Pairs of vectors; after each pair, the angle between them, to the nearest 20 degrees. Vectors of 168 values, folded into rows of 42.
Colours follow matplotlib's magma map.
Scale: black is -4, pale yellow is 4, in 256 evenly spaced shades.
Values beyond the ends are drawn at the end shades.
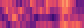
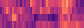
20 degrees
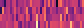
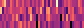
160 degrees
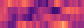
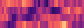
20 degrees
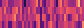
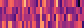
160 degrees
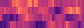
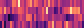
40 degrees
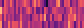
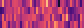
140 degrees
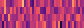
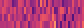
60 degrees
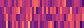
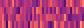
160 degrees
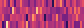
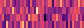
40 degrees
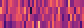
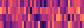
40 degrees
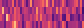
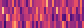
20 degrees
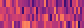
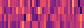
80 degrees
